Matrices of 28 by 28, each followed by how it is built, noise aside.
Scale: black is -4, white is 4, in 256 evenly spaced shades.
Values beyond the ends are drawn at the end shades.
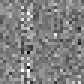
uneven columns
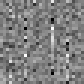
uneven columns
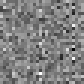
uneven columns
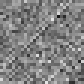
Hankel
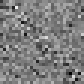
banded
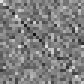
diagonal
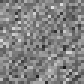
Hankel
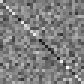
diagonal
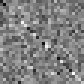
diagonal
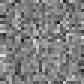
low rank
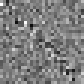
banded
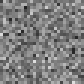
noise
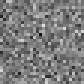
noise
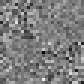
block diagonal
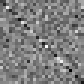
diagonal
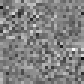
block diagonal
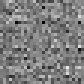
low rank
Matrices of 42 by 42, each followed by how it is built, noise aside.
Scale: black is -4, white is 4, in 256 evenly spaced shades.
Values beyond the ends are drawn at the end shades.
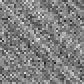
Toeplitz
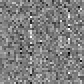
uneven columns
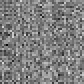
blocks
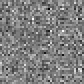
low rank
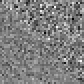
upper triangular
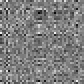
low rank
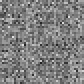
blocks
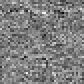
low rank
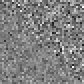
upper triangular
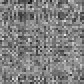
blocks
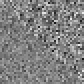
upper triangular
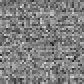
blocks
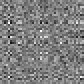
low rank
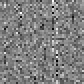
uneven columns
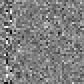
uneven columns
